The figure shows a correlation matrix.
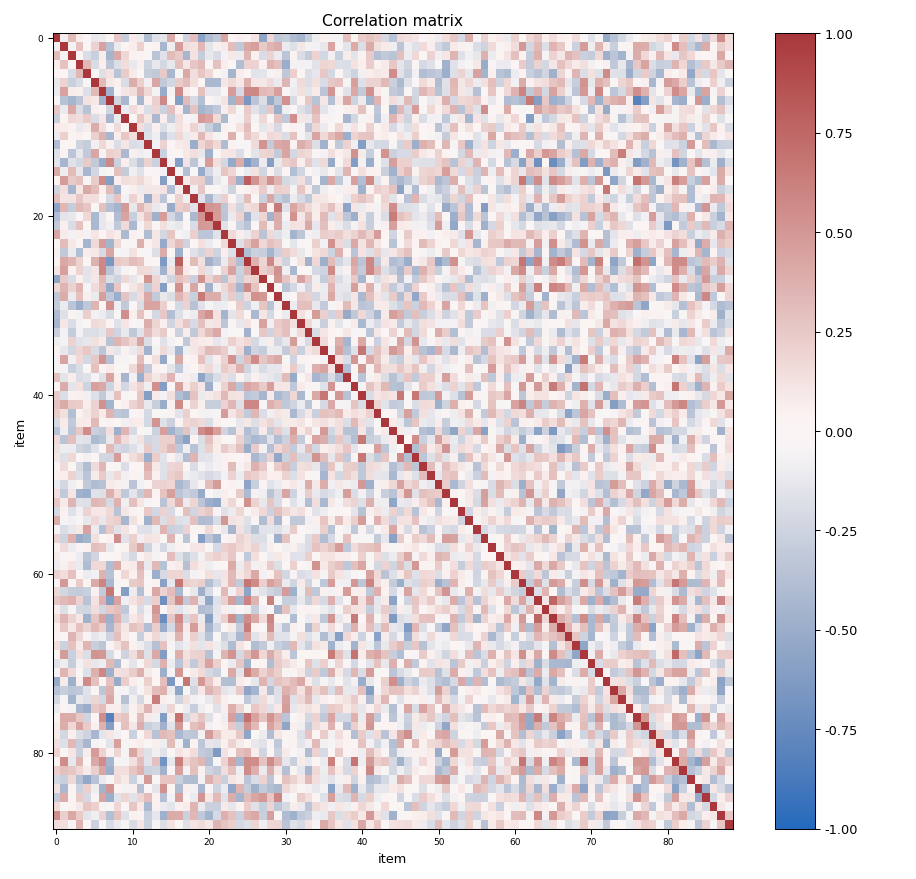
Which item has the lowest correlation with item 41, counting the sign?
73
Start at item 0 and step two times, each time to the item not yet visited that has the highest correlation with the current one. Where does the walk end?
63
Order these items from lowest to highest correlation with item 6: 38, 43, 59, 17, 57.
38, 43, 17, 59, 57
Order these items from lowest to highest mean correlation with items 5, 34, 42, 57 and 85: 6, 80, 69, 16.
16, 80, 6, 69
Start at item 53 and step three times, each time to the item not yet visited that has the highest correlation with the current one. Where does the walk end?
4
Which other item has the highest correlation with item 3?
77
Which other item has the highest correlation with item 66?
25
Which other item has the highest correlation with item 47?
40
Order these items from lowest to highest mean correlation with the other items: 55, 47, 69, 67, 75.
55, 67, 47, 75, 69
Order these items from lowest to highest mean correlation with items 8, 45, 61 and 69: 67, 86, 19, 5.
19, 67, 86, 5
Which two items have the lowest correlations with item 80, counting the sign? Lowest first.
21, 50
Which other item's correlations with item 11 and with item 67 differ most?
37
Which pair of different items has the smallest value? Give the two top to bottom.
7, 76
